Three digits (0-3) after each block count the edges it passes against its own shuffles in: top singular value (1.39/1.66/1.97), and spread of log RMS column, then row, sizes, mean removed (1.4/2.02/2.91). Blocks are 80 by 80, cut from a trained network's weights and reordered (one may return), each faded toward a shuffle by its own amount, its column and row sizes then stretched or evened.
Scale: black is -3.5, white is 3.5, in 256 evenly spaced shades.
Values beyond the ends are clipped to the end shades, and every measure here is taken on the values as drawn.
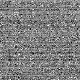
2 1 1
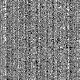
3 2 1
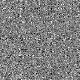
0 1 2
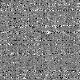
0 0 3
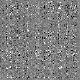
0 3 2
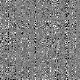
0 3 2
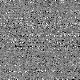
0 0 2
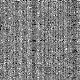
3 0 2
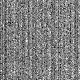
3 1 0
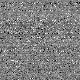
0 0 2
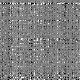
3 2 3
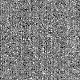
1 0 1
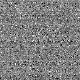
0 1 1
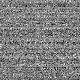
2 0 1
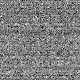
1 0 1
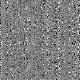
0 3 1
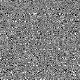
0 1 3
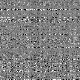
1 0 3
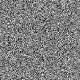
1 1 0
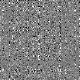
0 3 2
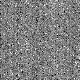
0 1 0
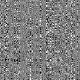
3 3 1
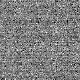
1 1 0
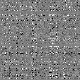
0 2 3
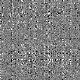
1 2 2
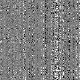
2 3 2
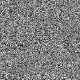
1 0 2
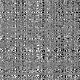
3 2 3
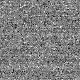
0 0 0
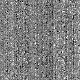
2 2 0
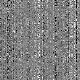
3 3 1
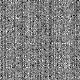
3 0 2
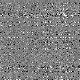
0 2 3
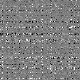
1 2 3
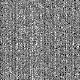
3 1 2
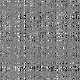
3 3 3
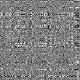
3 2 3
